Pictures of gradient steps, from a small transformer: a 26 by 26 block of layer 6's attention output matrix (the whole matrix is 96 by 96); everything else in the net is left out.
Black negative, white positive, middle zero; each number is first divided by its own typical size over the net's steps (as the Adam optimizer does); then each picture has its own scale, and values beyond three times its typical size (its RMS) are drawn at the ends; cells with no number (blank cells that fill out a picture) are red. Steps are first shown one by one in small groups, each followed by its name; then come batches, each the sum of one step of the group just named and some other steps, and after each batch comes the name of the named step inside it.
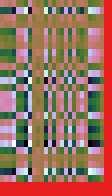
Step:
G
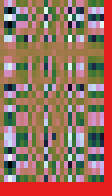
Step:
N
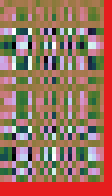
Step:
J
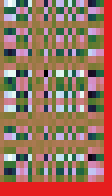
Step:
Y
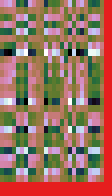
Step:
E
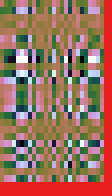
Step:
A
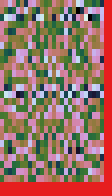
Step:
Y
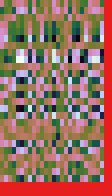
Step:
A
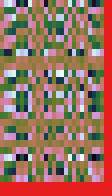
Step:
Y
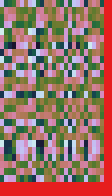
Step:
J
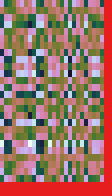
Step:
A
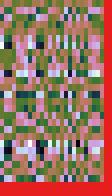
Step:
A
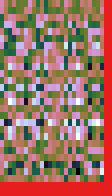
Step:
E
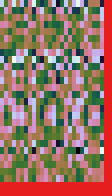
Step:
E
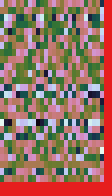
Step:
Y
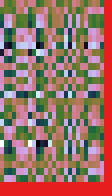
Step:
G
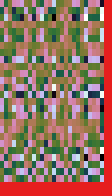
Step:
G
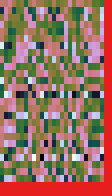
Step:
G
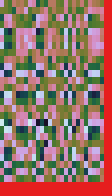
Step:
G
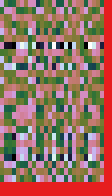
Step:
J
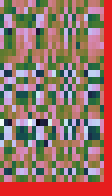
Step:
G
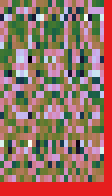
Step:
A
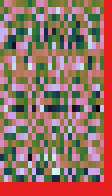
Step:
J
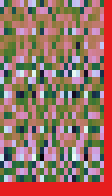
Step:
G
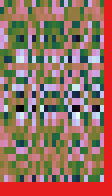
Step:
A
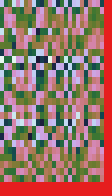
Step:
J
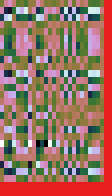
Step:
G
